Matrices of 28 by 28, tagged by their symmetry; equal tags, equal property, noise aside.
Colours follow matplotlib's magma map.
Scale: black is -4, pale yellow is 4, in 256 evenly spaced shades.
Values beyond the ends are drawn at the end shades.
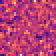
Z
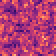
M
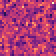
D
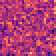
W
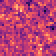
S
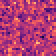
W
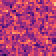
W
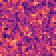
S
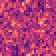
Z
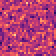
Z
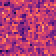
M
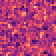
W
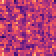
M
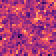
S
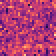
W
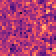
M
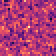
S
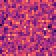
Z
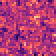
W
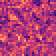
W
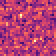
Z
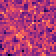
S
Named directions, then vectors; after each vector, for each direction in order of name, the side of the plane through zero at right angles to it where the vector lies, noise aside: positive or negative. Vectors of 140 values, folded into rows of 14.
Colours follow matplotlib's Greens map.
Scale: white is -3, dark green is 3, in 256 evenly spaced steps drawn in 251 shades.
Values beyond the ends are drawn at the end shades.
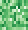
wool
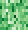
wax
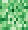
positive, negative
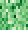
positive, positive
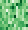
positive, positive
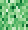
positive, positive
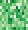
negative, negative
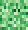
positive, negative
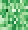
negative, positive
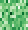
negative, negative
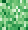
negative, positive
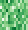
negative, negative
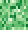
positive, positive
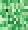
negative, positive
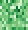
negative, negative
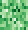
positive, negative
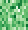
positive, positive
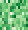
positive, positive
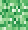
negative, positive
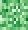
negative, positive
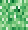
negative, negative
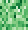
positive, positive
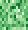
positive, positive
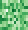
positive, negative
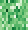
negative, negative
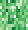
negative, negative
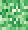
negative, positive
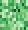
positive, negative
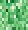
negative, negative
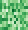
positive, negative
